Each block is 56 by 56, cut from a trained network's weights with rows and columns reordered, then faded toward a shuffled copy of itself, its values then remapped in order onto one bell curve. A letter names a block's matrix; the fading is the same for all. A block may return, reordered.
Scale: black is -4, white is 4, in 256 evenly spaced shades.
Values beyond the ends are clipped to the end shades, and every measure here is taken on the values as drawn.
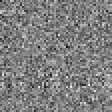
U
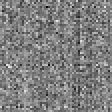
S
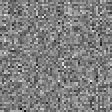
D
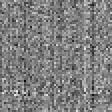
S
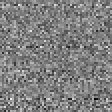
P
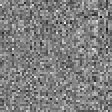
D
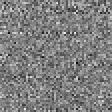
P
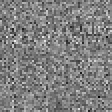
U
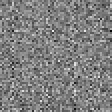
U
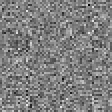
D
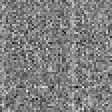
S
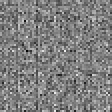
S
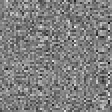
D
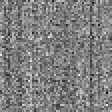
S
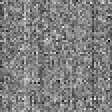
S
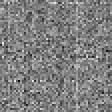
S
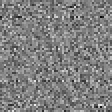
P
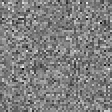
U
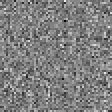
U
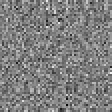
D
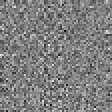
D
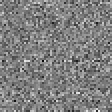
P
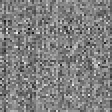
S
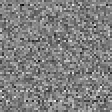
P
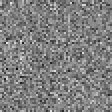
U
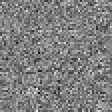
U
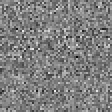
P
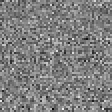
P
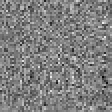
D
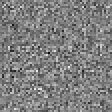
U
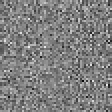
D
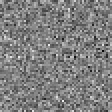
U
